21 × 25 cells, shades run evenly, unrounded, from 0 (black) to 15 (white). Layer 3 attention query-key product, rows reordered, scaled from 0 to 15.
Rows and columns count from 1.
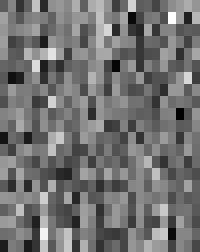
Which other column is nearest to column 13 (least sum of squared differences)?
10
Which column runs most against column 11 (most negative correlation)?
5
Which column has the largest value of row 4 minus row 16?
13
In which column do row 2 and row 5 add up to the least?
17
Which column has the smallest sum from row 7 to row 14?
20
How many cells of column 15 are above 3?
19
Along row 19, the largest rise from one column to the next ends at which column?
6
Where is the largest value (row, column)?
2, 22
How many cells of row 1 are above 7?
14
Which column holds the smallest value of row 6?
15
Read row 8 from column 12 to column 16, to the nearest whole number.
9 7 4 9 6
